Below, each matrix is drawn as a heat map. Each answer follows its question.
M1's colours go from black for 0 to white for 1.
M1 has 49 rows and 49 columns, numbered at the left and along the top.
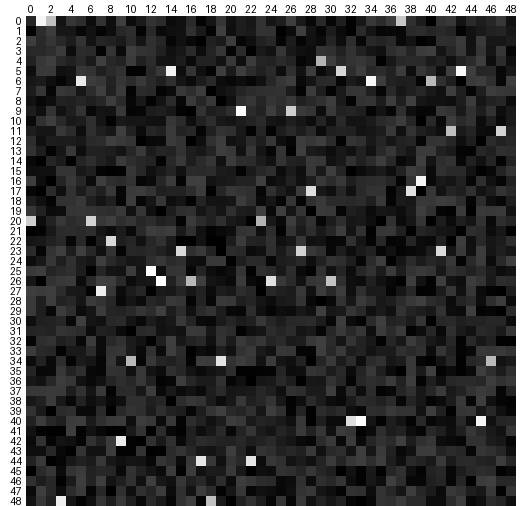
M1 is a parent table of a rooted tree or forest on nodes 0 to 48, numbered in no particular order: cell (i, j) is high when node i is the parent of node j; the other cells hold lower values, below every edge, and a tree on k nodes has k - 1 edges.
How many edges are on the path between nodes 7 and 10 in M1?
6
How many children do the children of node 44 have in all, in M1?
3
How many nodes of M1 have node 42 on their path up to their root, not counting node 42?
8
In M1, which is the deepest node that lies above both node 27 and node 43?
20
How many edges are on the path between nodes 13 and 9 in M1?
2
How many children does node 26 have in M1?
4
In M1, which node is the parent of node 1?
0
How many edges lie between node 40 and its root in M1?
2
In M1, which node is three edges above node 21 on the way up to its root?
11
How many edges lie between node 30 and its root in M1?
4
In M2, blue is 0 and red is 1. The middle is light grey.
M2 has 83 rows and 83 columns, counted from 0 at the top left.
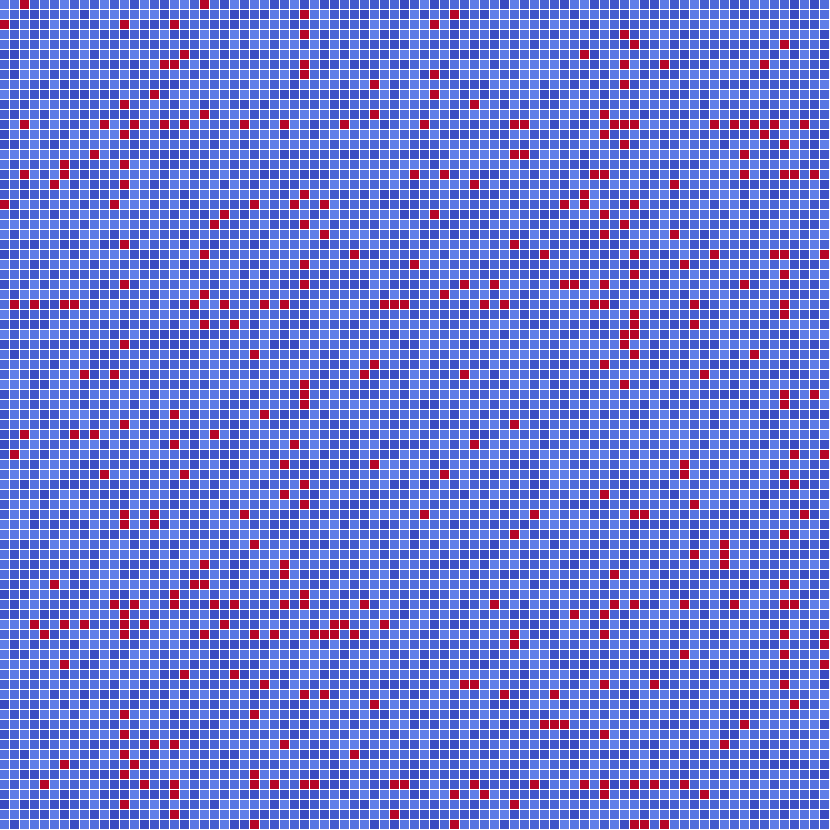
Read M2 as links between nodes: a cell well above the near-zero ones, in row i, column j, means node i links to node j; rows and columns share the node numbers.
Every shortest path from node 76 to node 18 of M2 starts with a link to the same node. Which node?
node 13
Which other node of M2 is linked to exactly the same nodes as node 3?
node 38
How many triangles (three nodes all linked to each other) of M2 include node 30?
5
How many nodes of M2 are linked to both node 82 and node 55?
0
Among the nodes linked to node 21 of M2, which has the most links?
node 60
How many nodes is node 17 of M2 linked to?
10
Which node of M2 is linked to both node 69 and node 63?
node 32
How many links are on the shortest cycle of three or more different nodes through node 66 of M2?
6
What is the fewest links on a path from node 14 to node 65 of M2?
2
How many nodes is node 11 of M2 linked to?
3
